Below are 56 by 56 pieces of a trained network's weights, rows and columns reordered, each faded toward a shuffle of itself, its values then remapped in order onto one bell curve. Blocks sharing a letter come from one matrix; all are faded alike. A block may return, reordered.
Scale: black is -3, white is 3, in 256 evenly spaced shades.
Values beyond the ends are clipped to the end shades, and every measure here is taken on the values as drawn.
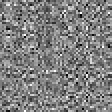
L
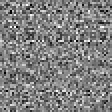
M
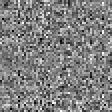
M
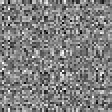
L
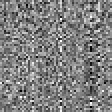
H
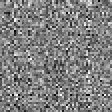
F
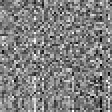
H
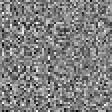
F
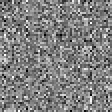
F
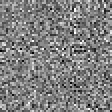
M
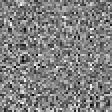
M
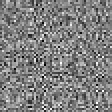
L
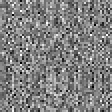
H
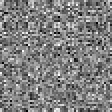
L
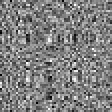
L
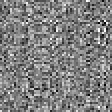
L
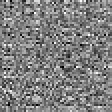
M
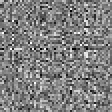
F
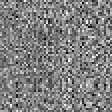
H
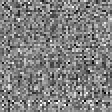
M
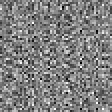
L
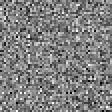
M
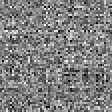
M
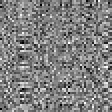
L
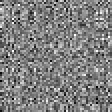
L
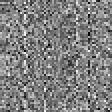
H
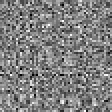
F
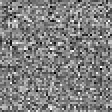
M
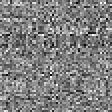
M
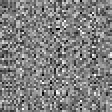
H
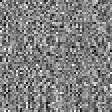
H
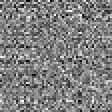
M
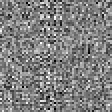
F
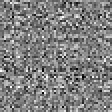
M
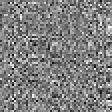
H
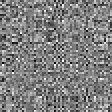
L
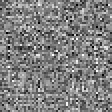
M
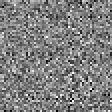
M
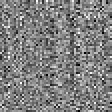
H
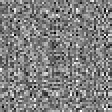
L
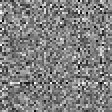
F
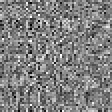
H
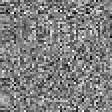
M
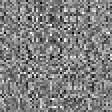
L
